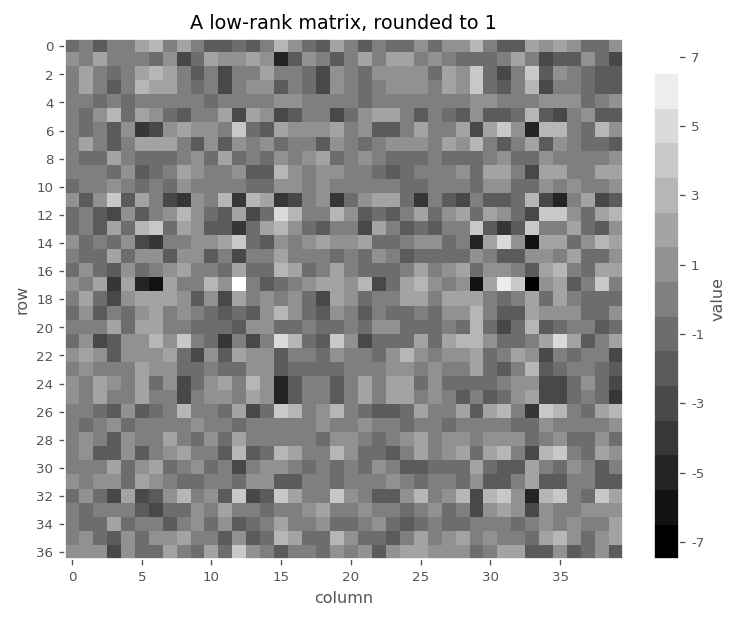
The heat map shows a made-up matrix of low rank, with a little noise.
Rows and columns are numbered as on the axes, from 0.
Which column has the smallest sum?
11
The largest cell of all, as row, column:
17, 12
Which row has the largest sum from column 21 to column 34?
18
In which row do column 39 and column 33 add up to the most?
13
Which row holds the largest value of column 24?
22
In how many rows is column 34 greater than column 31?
15
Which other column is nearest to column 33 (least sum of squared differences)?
5
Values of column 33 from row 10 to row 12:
-1 3 -3
